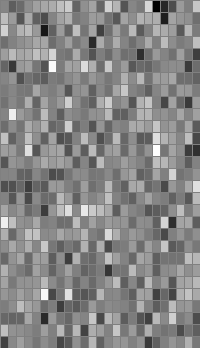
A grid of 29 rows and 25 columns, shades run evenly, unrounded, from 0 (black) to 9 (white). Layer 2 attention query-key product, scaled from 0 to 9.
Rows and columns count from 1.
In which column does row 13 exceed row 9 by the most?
20
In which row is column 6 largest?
25
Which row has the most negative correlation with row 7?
24
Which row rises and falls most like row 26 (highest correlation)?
29
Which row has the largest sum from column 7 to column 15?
18
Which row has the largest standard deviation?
1
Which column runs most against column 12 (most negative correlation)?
6
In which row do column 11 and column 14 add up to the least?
23
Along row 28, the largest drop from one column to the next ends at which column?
11
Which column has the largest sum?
14
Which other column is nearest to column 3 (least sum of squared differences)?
5
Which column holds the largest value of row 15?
22
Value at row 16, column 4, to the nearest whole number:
2
